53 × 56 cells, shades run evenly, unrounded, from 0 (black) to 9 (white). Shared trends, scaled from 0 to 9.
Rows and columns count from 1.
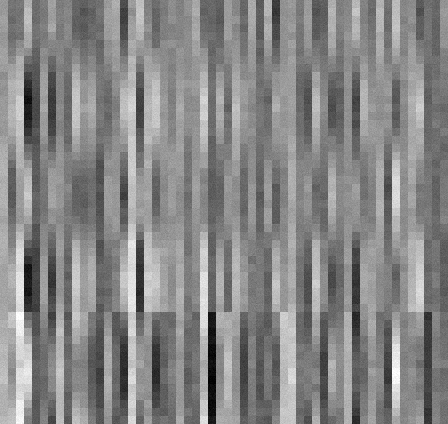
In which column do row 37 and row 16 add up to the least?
4
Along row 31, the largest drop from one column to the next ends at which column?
18
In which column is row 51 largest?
3
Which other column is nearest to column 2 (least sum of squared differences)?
28
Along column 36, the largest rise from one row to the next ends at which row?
40
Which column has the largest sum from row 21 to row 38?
17
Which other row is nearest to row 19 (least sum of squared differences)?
30
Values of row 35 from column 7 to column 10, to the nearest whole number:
2 5 3 7
